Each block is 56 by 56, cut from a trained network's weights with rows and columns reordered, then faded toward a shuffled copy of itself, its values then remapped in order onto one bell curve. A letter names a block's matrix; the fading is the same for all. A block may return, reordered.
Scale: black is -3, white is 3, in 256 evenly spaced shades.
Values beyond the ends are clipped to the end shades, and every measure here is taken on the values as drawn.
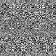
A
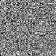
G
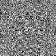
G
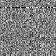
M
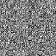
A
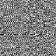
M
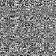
A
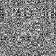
A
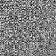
G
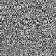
G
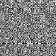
M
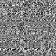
A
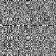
M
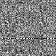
M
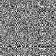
M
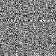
M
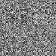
A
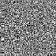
G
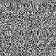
M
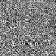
G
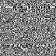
A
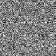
M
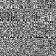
M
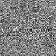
G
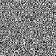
G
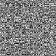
A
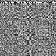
M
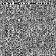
M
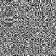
G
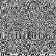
M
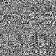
G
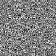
G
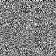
G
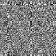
M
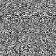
G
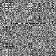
M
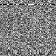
M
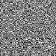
G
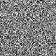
G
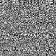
G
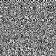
G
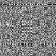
M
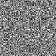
A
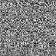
A
